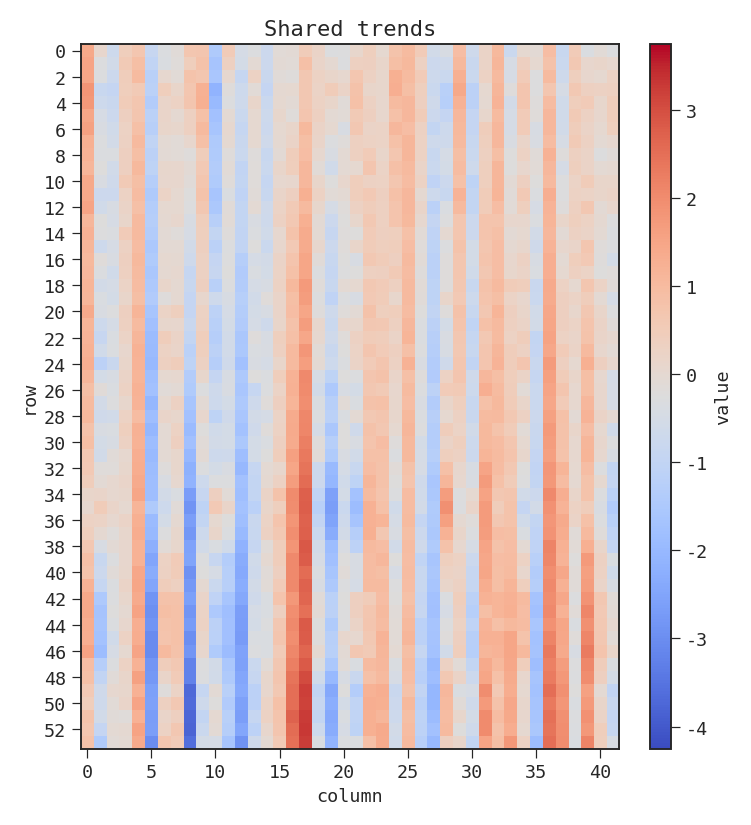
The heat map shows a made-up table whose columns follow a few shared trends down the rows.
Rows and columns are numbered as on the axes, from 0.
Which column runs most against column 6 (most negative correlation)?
1
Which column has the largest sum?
17
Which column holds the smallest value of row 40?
8
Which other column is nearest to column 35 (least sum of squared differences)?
11
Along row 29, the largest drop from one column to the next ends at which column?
5
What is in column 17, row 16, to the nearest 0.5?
1.5
